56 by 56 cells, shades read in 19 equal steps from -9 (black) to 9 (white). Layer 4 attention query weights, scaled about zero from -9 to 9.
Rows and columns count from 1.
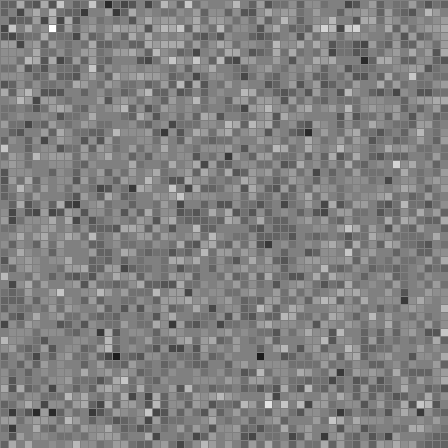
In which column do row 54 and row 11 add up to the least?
2
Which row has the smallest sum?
52
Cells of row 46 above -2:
45
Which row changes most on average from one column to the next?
51
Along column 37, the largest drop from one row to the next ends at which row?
8
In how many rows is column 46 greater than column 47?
18
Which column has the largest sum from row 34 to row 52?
34
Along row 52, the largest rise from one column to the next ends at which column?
6
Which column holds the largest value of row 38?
41
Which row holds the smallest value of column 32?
55
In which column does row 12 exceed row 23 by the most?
1
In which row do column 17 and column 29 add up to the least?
20
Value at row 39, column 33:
4
